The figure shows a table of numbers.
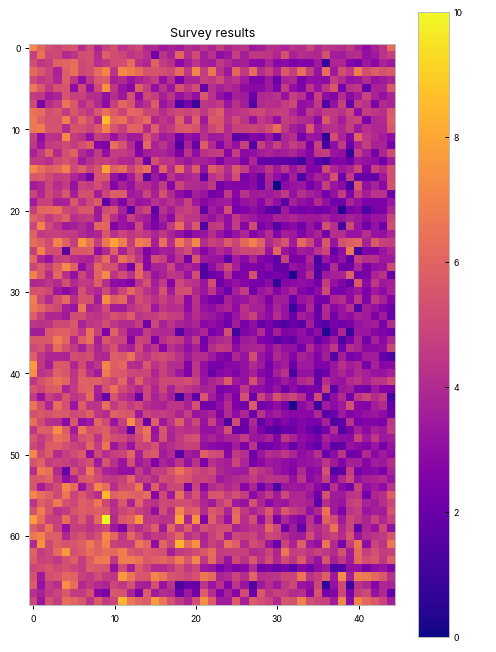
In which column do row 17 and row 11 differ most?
36
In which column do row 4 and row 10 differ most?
30
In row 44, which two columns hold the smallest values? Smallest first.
32, 35
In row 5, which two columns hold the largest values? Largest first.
9, 0
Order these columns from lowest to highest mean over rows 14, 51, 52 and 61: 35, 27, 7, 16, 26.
35, 26, 27, 16, 7
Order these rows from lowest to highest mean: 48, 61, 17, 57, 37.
17, 37, 48, 57, 61
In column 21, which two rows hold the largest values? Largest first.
68, 65
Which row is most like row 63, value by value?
3
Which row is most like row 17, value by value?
29
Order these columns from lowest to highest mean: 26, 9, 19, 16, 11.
26, 19, 16, 11, 9
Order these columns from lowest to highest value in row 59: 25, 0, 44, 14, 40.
40, 44, 25, 14, 0
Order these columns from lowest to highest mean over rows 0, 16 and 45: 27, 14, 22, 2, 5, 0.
27, 14, 22, 5, 2, 0
